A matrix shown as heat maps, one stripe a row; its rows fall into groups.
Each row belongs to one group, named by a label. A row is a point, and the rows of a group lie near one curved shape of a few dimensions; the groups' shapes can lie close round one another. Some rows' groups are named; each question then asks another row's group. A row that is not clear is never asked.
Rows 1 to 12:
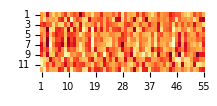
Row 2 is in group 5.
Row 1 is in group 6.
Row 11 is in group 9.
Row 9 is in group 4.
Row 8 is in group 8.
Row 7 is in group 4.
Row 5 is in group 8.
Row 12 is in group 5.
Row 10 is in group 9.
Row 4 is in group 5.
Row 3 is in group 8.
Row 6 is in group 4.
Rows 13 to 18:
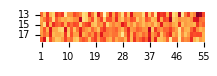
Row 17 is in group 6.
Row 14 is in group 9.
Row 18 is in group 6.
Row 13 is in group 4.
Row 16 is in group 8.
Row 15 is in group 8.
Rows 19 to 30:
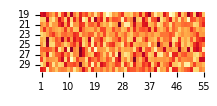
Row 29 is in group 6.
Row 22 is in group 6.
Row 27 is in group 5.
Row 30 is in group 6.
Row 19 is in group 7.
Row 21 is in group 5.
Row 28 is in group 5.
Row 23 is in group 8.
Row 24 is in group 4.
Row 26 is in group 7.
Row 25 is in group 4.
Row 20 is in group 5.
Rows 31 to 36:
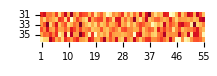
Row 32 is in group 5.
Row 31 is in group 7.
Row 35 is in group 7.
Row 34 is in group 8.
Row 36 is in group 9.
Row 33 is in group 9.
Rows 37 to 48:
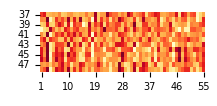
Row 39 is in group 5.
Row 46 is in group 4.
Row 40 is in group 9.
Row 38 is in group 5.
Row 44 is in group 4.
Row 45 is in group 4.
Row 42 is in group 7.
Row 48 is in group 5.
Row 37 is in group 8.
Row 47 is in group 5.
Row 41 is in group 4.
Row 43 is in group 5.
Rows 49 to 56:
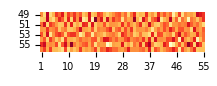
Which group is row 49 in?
4
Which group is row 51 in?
7
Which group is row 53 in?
8
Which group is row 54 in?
8
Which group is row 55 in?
7
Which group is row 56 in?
8
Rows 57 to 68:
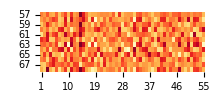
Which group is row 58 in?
7
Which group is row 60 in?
5
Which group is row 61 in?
9
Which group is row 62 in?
8
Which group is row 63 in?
7
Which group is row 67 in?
8
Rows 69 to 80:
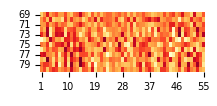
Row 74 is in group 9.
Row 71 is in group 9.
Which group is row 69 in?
9
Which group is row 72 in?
4
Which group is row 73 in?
4
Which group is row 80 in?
7
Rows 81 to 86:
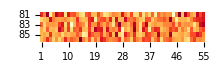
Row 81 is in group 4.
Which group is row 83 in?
5
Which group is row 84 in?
5
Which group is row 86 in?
6
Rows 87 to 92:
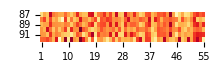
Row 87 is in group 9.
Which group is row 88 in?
8
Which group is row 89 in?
9
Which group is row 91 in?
9
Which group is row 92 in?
7
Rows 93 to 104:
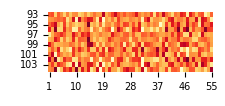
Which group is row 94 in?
7
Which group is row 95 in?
9
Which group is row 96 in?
4
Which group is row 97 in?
9
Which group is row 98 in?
6
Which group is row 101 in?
6
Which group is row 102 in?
4
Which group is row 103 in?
7
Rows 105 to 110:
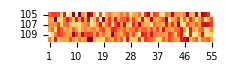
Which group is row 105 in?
7
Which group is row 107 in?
9
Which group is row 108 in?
8
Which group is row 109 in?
9
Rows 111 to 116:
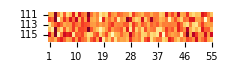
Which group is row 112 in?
5
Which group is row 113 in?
9
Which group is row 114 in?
6
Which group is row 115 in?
4
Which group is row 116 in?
7
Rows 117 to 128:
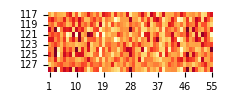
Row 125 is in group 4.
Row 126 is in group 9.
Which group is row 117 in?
5
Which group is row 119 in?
7
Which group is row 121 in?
7
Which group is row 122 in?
7
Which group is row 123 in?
9
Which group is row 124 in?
5
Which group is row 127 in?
8
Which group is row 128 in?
4
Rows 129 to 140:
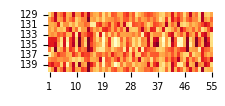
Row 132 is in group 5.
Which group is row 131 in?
9
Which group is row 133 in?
7
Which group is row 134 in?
7
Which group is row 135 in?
7
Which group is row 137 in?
9
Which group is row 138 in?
9
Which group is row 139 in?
7
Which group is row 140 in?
9
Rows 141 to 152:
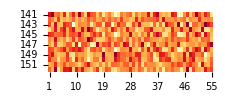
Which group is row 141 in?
7
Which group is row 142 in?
6
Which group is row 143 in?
4
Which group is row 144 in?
9
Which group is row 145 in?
7
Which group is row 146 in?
6
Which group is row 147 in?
5
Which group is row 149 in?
8
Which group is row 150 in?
8
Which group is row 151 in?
9
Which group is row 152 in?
4
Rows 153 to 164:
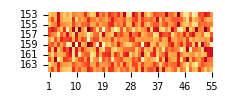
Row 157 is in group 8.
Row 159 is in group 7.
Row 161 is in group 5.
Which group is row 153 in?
9
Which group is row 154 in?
8
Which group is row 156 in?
7
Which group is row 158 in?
8
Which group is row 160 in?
4
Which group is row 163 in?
9
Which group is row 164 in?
6
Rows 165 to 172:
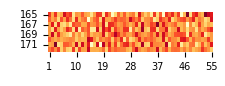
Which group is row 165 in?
4
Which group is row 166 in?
8
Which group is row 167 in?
6
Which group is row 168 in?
5
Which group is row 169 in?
8
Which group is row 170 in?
6
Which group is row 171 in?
5
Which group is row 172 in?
8
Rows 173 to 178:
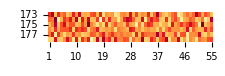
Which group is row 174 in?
5
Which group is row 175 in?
9
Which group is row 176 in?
8
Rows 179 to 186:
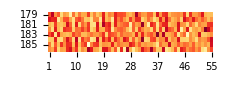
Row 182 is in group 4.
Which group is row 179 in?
8
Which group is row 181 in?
5
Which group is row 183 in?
6
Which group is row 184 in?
5
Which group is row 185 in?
8
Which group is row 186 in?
5
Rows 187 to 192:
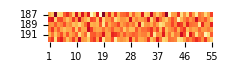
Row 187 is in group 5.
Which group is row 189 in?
9
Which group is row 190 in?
6
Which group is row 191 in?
8
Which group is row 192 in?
7
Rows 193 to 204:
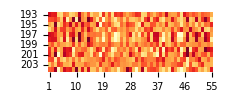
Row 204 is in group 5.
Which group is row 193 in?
8
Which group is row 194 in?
7
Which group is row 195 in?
4
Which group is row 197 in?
7
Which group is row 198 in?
7
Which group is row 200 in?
4
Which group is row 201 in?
4
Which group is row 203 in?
8
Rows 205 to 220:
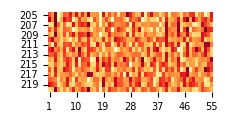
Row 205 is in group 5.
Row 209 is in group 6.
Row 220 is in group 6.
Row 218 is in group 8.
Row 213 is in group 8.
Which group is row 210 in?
8
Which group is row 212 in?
7
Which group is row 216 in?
4
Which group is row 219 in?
8
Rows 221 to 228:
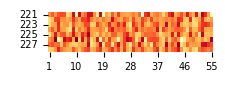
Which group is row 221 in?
7
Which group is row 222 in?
9
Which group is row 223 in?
9
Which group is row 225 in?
9
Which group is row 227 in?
9
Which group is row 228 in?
9
